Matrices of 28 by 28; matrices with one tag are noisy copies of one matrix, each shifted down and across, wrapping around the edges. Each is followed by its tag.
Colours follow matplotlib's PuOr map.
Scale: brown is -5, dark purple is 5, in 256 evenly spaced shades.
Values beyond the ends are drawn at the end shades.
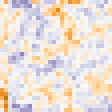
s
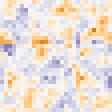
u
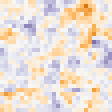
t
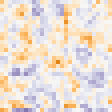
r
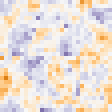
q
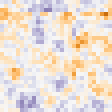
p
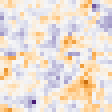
t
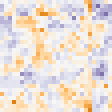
s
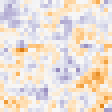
t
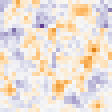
q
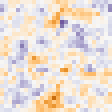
t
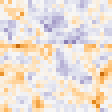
p
